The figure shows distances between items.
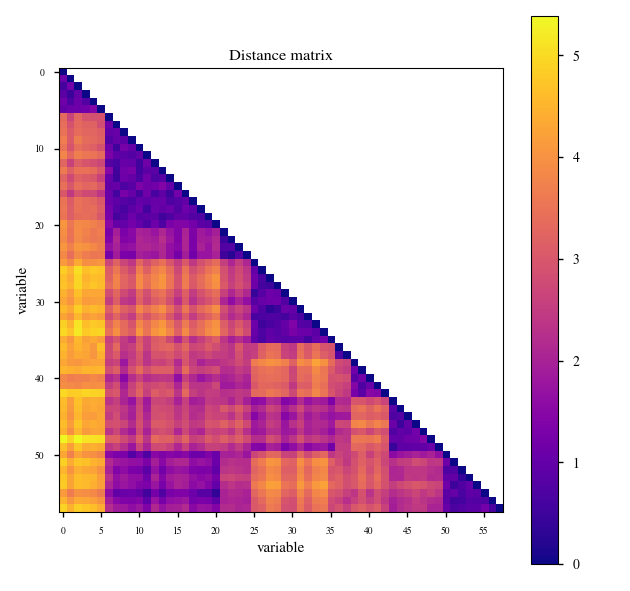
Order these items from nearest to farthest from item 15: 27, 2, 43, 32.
43, 32, 27, 2
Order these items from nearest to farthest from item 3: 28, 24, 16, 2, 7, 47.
2, 16, 7, 24, 47, 28
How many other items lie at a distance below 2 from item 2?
5
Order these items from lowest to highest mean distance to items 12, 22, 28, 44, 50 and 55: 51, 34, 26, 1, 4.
51, 26, 34, 1, 4
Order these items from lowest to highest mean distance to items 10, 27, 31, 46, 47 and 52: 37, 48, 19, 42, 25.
25, 48, 19, 37, 42
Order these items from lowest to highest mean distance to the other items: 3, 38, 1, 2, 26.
26, 38, 1, 3, 2
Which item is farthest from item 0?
48
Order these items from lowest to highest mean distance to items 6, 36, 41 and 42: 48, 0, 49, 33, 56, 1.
56, 49, 48, 33, 1, 0
